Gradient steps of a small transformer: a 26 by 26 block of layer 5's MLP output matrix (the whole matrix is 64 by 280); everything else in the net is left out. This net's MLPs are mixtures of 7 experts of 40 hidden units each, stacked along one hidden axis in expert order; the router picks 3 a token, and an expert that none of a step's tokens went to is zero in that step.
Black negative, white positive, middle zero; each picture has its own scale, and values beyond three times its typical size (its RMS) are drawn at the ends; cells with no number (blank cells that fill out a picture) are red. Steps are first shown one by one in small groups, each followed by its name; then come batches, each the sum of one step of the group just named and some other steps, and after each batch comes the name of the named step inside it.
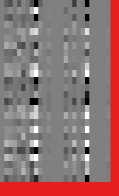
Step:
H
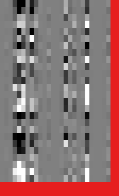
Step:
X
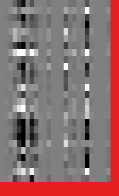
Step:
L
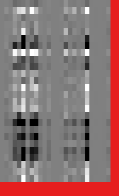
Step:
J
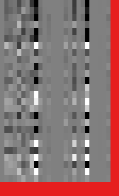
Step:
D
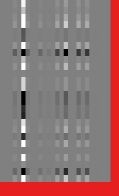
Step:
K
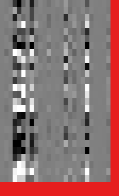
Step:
X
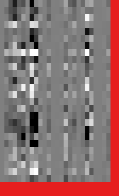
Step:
L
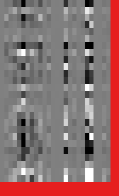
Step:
L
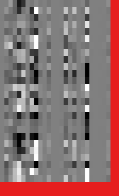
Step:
X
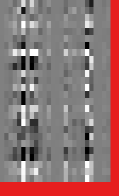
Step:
J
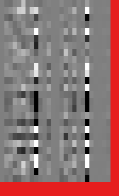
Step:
H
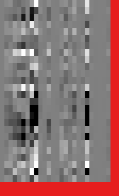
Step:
L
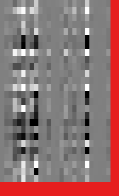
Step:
J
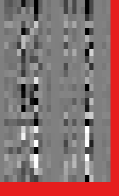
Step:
H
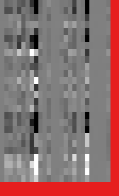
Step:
D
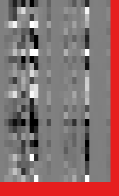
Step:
J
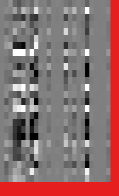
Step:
L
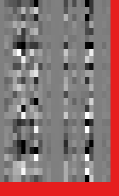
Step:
H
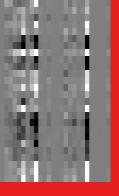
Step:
J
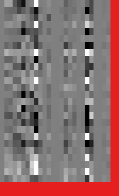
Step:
X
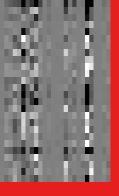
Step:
H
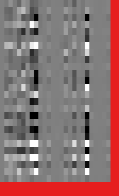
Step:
D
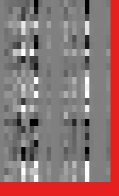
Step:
J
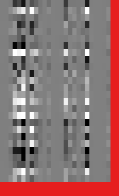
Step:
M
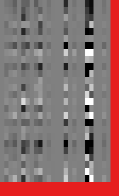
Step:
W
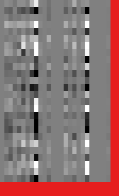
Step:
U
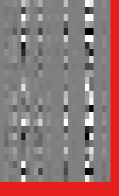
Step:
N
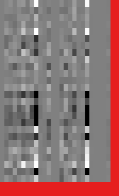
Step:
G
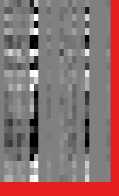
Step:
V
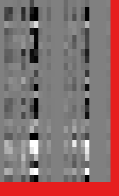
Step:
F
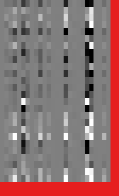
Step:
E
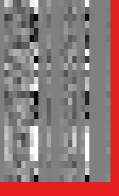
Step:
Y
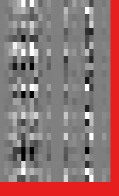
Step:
E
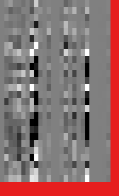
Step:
V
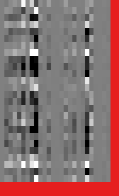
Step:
N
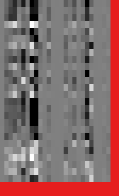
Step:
F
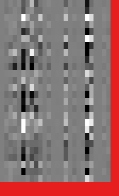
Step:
N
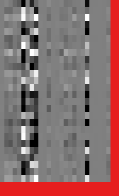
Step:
V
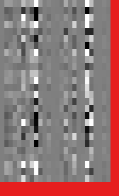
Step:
N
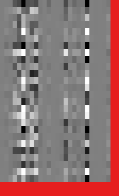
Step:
M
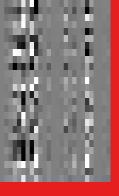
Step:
N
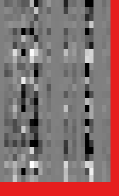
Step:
W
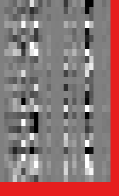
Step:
U
